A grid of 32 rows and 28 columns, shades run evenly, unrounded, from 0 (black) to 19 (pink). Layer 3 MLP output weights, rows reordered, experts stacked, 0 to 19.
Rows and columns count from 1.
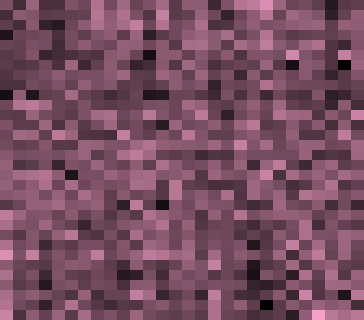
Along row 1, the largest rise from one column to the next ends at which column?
3
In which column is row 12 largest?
28
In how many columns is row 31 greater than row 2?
13
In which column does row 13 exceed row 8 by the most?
19
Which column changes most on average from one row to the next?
23
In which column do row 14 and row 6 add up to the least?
12
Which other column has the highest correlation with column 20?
10
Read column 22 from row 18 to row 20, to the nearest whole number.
6 9 12
